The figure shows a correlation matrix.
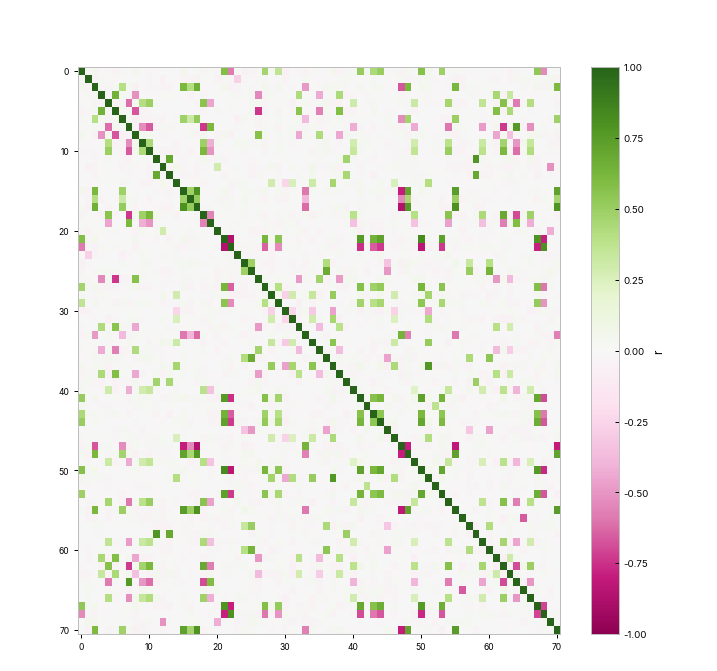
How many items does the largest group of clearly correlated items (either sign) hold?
13
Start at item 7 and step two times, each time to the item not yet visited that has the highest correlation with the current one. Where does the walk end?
19
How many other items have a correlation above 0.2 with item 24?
4
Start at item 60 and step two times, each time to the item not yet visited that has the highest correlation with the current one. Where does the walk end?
36
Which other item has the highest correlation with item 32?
5
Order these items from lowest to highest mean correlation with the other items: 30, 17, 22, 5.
22, 30, 5, 17
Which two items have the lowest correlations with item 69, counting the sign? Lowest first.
12, 20
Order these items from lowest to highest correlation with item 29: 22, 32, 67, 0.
22, 32, 0, 67
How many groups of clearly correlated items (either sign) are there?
11
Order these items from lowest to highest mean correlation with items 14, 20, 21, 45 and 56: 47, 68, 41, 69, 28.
68, 69, 47, 28, 41
